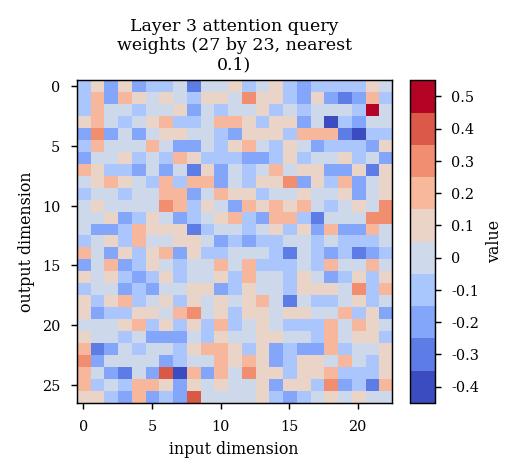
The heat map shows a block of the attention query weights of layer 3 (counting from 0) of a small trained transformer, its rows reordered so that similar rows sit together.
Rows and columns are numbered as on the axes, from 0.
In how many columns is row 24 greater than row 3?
10
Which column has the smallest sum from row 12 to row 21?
15
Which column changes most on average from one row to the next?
18
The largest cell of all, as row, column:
2, 21
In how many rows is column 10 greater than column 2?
15
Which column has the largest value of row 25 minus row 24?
5
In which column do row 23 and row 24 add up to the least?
7
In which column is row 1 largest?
12
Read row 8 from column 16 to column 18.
-0.2 0.1 -0.1
